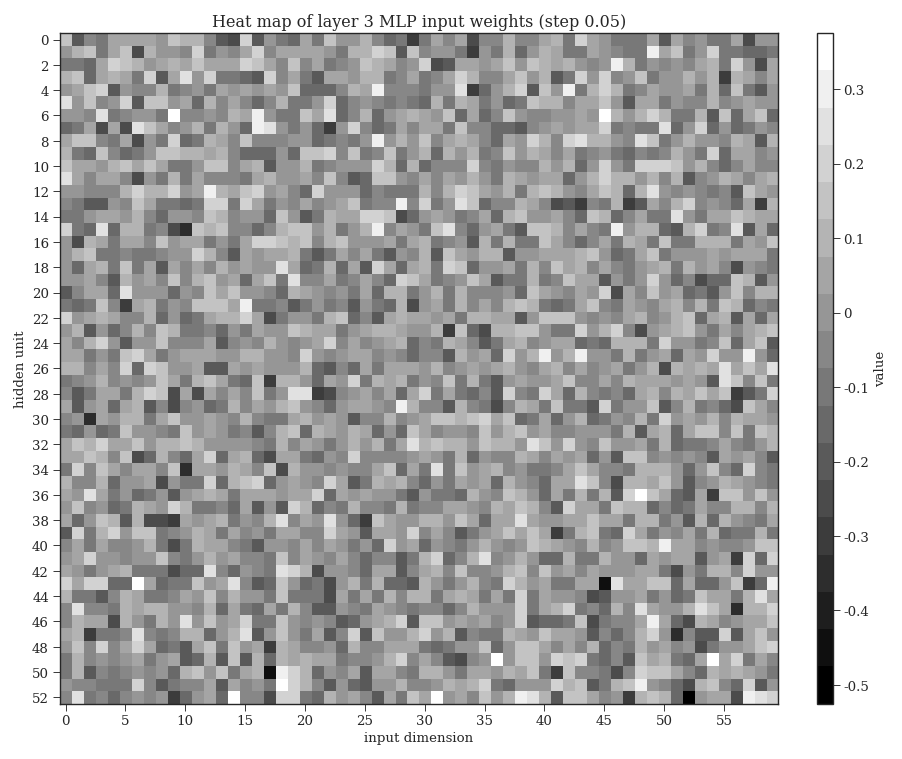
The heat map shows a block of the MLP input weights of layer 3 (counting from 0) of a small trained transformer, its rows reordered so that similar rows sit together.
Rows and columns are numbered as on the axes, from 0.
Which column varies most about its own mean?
56
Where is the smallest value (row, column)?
52, 52
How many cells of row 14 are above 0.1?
9
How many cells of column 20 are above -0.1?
39
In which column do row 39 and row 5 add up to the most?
22
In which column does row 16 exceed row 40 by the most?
16
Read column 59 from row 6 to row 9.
-0.15 -0.05 0.1 0
